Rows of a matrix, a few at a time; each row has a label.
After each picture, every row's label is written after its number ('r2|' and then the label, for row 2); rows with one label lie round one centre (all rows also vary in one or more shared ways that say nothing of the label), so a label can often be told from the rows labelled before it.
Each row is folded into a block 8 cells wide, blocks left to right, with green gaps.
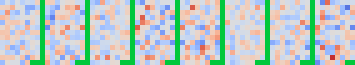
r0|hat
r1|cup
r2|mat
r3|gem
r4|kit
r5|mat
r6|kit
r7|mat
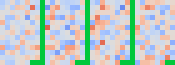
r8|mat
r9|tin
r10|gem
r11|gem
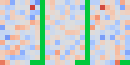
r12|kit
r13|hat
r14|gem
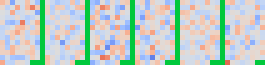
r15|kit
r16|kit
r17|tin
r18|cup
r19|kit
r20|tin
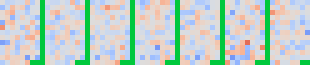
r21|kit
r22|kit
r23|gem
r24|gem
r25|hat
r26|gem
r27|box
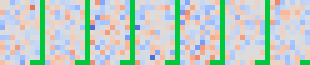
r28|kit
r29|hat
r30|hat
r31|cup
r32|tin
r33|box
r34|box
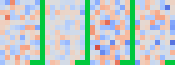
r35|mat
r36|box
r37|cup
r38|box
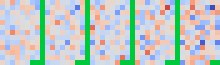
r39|mat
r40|cup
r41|gem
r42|kit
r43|box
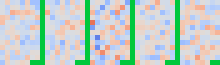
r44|box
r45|kit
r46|mat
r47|gem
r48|mat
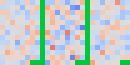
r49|kit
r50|hat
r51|kit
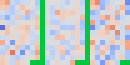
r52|hat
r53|box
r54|hat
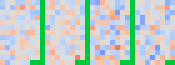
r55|mat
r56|hat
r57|cup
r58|cup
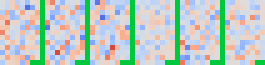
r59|hat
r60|hat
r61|mat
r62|tin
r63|tin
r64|tin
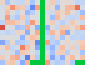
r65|kit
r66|cup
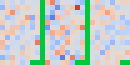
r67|tin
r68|cup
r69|box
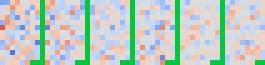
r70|gem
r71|hat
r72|tin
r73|hat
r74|tin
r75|tin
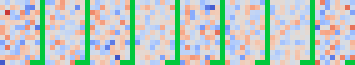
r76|hat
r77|gem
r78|kit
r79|kit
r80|hat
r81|cup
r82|tin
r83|cup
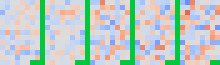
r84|cup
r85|box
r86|mat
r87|cup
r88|mat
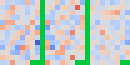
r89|kit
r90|mat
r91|box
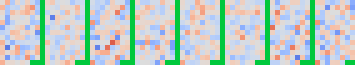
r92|box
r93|cup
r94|mat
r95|kit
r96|cup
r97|box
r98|kit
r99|mat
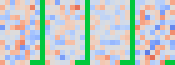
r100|gem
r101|kit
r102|tin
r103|tin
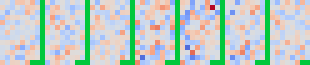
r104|gem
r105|tin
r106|gem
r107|gem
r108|kit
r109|gem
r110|gem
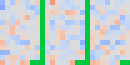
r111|tin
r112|box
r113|tin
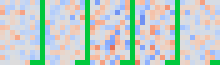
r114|box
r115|mat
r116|kit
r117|cup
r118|gem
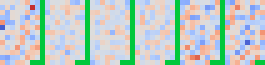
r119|mat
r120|cup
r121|mat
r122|gem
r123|tin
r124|tin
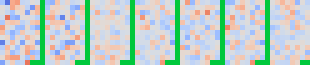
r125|gem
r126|tin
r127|cup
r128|gem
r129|box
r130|gem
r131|cup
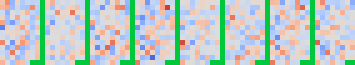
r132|hat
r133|box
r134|mat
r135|kit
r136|tin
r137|tin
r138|kit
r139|hat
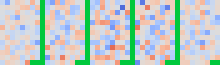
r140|gem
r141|mat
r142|cup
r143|gem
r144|cup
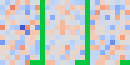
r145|kit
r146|cup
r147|tin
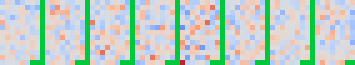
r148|hat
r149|box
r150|mat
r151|mat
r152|tin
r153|mat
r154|hat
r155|box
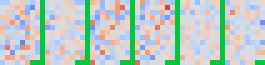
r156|cup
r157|cup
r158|kit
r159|kit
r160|hat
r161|box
